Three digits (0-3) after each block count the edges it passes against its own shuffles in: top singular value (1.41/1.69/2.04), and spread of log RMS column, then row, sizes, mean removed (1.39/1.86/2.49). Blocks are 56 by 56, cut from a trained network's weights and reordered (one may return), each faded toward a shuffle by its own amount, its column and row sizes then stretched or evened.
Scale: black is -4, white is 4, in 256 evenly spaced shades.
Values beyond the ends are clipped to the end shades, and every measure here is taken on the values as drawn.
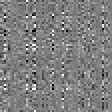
3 3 1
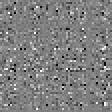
1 3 3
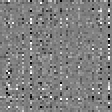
1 3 2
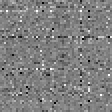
2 1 2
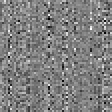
3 3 0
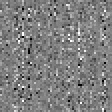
1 3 0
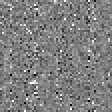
0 2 0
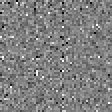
1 1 1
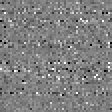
0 0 3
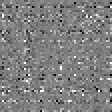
0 2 3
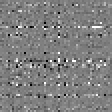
2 2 3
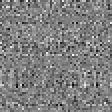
2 0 2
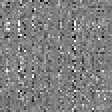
2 3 1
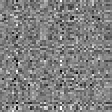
3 2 2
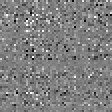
0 2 3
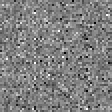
1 1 1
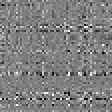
3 2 3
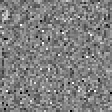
1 0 0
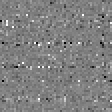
0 1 2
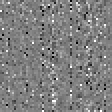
0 3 0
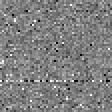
1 0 1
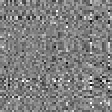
3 1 2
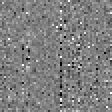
1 2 0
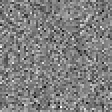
1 1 0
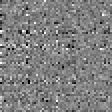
2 2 2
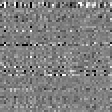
3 1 3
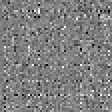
2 2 2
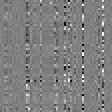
3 3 0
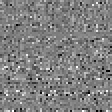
0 0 3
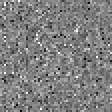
0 1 0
